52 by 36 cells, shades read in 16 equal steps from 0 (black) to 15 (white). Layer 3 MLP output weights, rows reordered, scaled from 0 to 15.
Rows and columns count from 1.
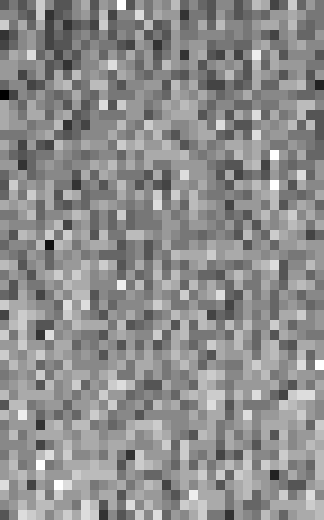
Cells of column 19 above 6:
40
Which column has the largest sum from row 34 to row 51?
36
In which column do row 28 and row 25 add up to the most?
7
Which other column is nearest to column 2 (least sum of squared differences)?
11
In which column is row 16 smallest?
3
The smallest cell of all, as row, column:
10, 1
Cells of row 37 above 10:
6
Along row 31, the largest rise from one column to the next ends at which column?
8
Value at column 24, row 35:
12
